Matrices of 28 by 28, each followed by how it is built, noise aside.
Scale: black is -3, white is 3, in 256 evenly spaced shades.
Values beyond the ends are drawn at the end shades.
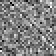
Toeplitz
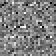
uneven rows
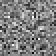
low rank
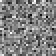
blocks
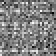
blocks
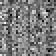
blocks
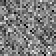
Toeplitz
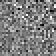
upper triangular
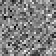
Hankel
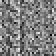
repeating rows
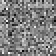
blocks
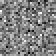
repeating rows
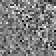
upper triangular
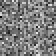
repeating rows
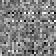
low rank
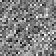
Hankel
